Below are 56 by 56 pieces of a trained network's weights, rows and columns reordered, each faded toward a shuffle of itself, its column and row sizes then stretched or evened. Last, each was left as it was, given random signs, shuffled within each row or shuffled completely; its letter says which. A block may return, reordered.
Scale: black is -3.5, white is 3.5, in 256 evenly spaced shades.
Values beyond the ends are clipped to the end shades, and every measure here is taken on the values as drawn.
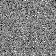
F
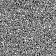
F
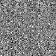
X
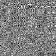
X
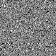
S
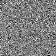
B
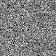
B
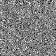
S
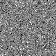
F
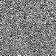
B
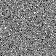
F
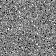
F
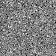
F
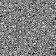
B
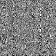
B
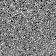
F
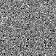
B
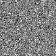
B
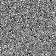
F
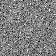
F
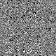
B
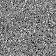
F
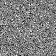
F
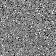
F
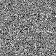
S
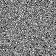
F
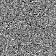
S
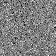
F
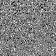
S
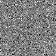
B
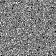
F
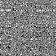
X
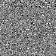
B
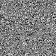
S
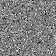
F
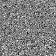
S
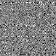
B
